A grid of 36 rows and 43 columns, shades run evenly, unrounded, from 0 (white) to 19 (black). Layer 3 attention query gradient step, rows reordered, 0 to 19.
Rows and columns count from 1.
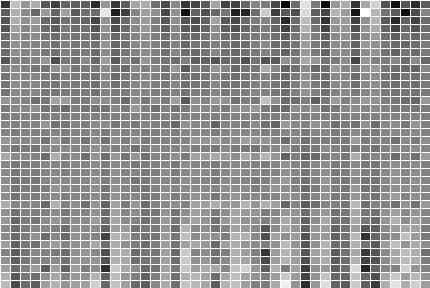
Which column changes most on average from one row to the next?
27
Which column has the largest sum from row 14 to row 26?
31
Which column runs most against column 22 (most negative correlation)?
5
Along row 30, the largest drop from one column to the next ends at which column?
12
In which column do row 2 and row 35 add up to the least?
37
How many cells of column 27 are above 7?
31
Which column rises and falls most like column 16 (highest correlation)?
7
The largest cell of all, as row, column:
1, 29
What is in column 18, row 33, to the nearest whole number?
11
